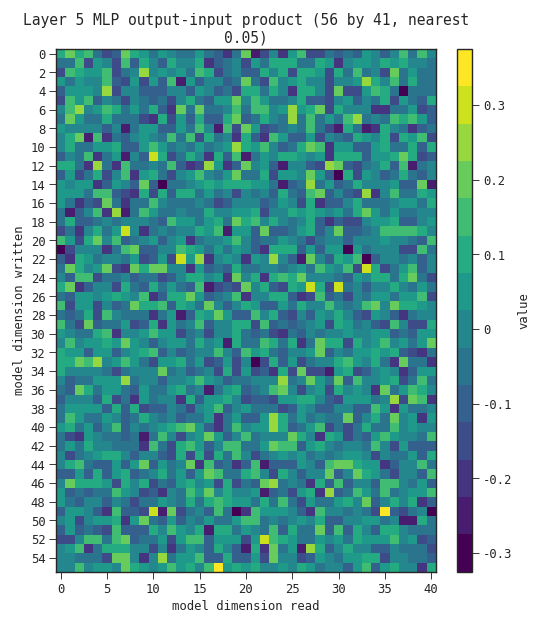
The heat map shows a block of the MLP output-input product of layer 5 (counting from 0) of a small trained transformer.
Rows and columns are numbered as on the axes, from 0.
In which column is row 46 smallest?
27
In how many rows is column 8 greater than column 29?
27
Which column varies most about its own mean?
7
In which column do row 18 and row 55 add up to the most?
17
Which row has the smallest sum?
8
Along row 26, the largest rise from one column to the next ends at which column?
28
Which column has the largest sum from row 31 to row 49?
35
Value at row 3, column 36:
0.15
